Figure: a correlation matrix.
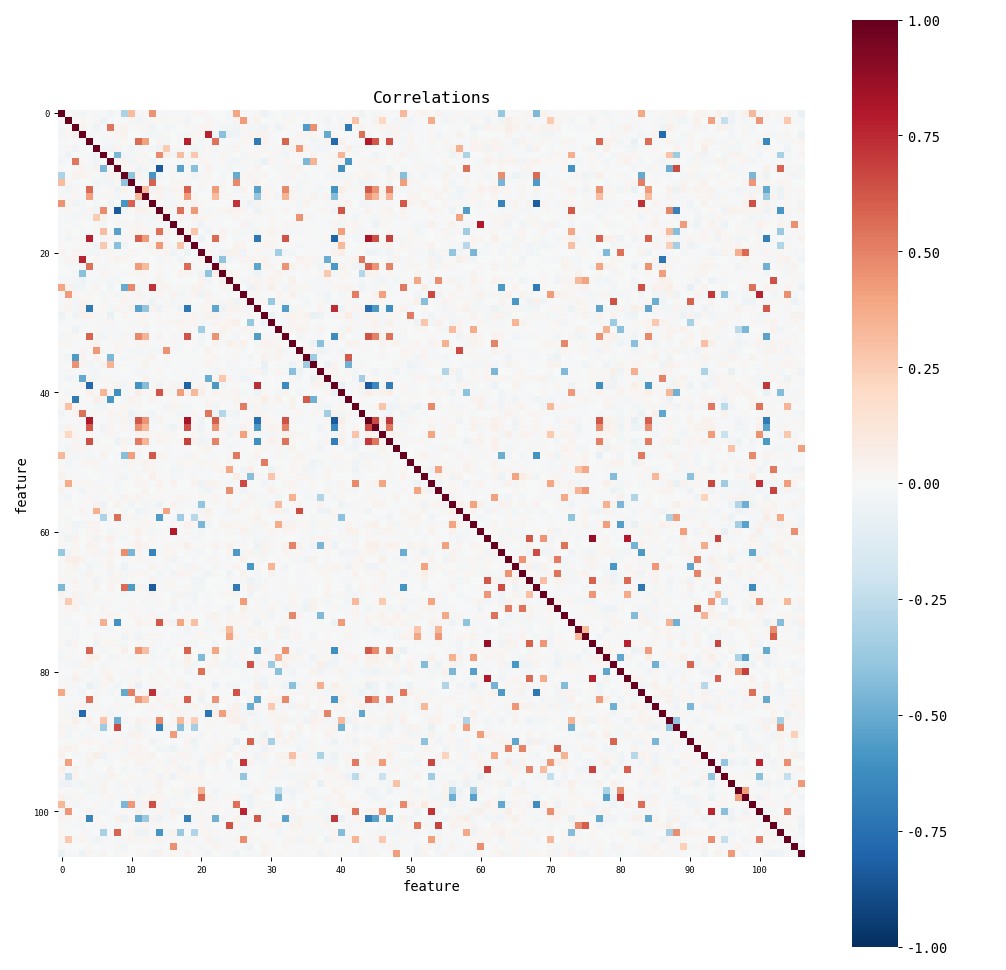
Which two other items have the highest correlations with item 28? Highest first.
39, 101
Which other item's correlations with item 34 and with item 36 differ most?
57
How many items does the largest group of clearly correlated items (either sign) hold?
14
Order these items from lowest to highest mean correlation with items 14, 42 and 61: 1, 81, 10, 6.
10, 1, 6, 81
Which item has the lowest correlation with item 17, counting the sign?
8
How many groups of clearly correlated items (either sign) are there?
16
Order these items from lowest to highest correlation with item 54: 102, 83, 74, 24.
83, 74, 24, 102
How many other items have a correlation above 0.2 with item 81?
5
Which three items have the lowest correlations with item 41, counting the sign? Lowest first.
2, 7, 36
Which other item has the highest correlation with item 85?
65
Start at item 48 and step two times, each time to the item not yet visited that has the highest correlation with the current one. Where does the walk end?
96
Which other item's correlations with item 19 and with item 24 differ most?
102
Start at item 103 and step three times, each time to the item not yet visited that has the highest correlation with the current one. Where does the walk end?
58
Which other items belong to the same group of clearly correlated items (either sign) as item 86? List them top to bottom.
3, 21, 23, 38, 43
